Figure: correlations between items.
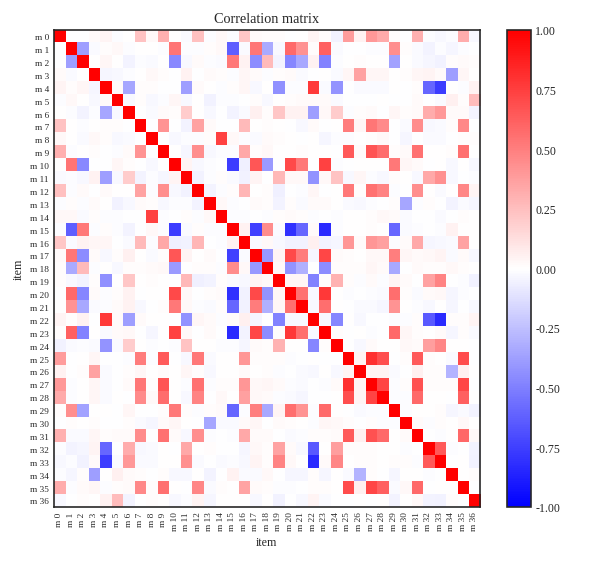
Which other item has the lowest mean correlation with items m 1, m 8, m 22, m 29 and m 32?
m 15
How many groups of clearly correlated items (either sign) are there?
7
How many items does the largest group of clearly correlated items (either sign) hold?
10
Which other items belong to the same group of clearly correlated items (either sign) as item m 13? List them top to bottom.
m 30
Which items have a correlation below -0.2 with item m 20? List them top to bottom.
m 2, m 15, m 18
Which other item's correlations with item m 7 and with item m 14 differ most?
m 8
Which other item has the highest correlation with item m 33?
m 32
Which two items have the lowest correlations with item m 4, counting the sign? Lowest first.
m 33, m 32
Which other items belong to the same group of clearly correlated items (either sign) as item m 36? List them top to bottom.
m 5
